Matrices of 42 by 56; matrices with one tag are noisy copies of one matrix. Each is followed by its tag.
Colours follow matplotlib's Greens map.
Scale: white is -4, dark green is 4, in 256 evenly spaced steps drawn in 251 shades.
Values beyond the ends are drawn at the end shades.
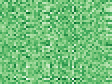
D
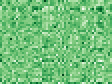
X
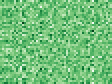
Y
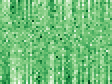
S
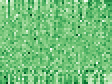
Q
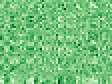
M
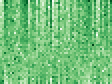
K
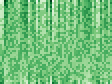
K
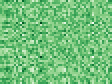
Y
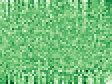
Q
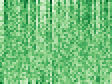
K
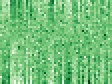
S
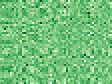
Y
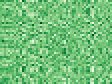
Y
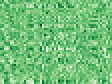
M
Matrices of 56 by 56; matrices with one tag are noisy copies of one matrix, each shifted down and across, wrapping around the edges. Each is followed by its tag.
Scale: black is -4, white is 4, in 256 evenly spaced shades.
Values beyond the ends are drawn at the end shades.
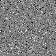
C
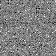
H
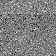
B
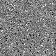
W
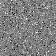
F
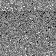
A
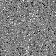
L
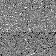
A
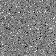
C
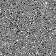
C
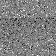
A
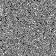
L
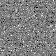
H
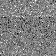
B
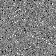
W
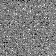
H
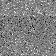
B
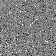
F
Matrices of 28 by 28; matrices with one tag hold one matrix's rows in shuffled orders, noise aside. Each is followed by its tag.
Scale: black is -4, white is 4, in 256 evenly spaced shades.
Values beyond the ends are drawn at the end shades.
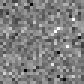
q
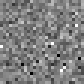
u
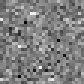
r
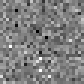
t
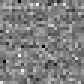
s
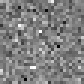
r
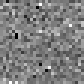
t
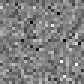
u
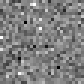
r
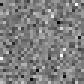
u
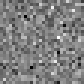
q
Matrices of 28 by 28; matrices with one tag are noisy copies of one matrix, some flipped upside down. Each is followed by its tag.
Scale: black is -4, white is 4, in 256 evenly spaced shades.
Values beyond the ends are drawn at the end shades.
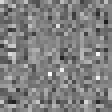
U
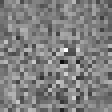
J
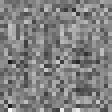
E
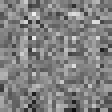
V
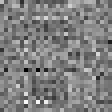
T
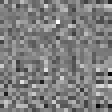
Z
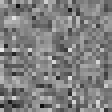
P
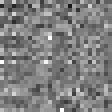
P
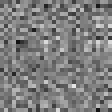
Z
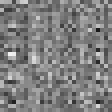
U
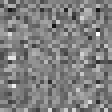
U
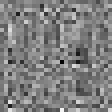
E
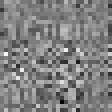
J
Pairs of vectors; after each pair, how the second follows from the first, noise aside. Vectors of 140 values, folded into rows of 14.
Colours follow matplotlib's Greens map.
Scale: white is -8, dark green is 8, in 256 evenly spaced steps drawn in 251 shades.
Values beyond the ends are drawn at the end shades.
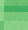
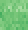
negated, partly zeroed.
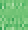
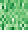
negated, scaled up.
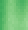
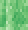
wrapped around, negated.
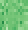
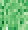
scaled up.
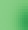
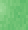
reversed, negated, shrunk.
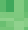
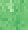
negated, partly zeroed.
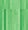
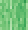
wrapped around, negated.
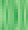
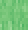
wrapped around, negated, shrunk.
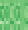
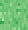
negated, partly zeroed.
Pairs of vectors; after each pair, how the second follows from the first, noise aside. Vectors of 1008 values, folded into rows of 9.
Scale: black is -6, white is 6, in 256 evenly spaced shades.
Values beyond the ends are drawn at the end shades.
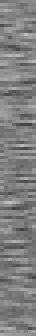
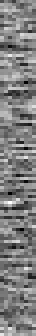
scaled up.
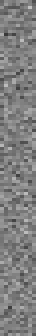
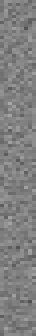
reversed, shrunk.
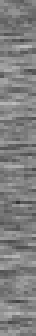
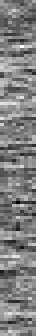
scaled up.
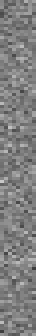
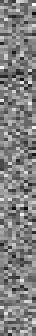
reversed, negated, scaled up.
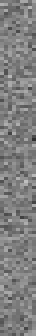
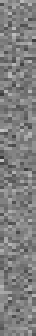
wrapped around.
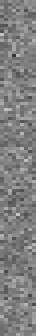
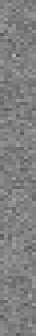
negated, shrunk.
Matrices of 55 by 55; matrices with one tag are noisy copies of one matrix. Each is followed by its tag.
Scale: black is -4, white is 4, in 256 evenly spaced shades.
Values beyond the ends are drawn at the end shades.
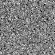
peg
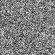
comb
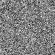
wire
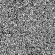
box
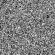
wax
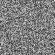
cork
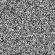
wire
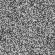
box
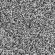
comb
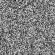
box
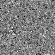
peg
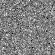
box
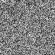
wire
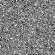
box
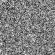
wire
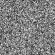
box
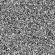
peg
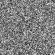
comb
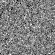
wire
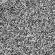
wire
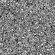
wire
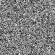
box
